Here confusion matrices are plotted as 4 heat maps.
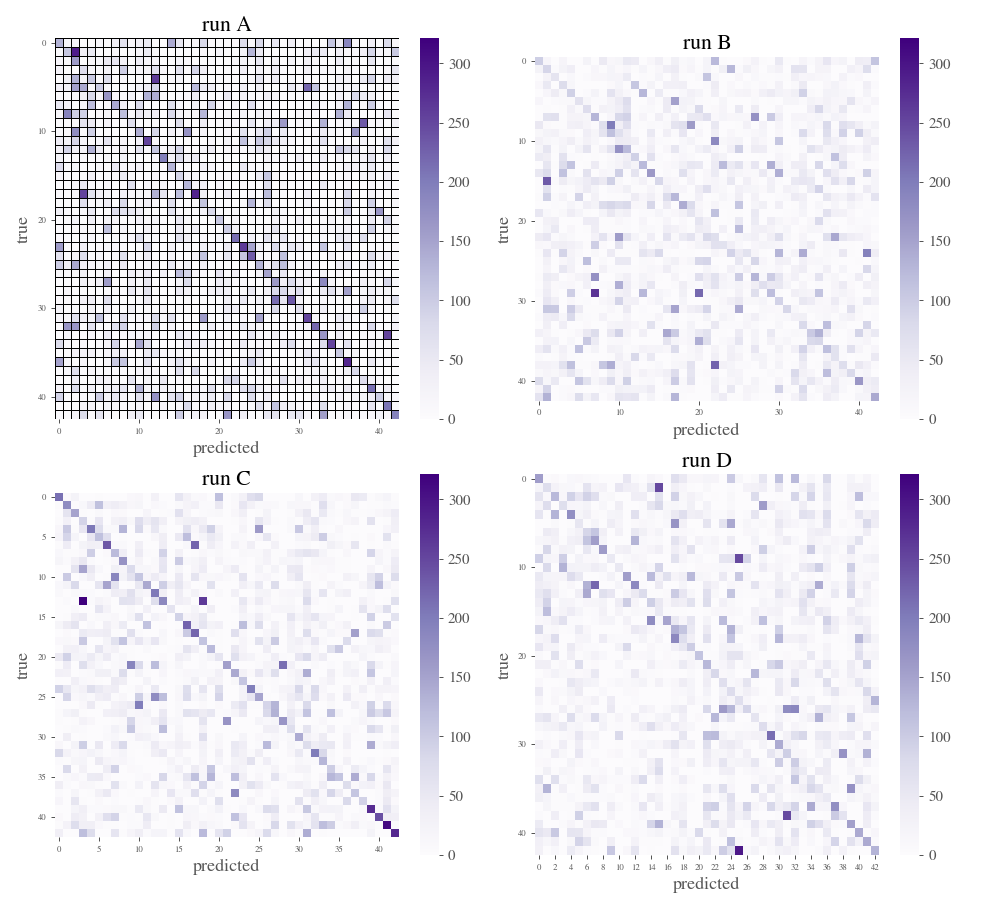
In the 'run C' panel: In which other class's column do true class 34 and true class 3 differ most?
19
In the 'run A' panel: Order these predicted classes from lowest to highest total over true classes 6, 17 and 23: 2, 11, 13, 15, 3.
2, 13, 15, 11, 3
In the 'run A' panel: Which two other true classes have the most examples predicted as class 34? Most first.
0, 28
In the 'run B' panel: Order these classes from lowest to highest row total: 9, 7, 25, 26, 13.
26, 25, 9, 7, 13
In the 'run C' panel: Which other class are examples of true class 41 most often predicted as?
33
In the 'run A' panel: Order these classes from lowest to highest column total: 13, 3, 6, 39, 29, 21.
13, 29, 21, 6, 3, 39
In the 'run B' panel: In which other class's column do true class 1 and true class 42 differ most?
24
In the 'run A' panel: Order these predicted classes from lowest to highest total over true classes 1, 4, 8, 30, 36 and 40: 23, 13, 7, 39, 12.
13, 23, 7, 39, 12
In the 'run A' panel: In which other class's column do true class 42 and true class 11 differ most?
21
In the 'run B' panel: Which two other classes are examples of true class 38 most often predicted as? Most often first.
22, 9
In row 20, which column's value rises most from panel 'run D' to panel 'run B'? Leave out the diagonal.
35
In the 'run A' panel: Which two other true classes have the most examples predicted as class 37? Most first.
10, 6
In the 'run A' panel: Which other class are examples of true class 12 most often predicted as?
4
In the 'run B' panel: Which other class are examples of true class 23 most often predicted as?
7
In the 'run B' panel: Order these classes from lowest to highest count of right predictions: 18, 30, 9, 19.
19, 30, 9, 18
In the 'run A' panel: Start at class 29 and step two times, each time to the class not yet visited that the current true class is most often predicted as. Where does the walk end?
33
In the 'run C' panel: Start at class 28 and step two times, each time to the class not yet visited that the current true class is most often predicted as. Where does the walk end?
9
